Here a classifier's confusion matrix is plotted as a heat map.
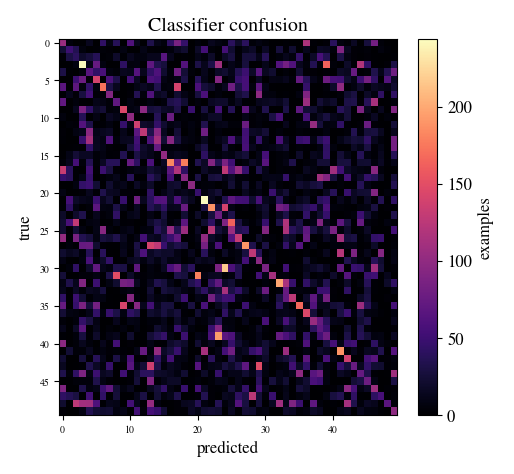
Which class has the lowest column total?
48
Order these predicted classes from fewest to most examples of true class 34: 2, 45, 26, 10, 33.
26, 45, 2, 33, 10
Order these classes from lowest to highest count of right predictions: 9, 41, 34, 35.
34, 9, 35, 41
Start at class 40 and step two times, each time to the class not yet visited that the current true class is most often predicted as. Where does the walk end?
36
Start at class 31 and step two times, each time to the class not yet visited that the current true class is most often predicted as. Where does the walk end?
46
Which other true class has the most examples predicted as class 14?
27
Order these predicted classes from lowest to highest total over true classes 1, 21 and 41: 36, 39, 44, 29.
44, 36, 39, 29
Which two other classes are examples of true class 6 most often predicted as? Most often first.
17, 41
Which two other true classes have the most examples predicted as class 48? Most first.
5, 4
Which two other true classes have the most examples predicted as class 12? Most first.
9, 41
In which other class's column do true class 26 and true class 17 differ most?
24
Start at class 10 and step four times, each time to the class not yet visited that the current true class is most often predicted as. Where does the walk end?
23
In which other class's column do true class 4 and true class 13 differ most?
16
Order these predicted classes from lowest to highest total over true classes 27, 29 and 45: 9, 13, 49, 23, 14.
9, 49, 23, 14, 13
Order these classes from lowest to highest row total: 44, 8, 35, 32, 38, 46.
38, 8, 46, 44, 32, 35
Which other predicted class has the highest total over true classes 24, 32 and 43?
33
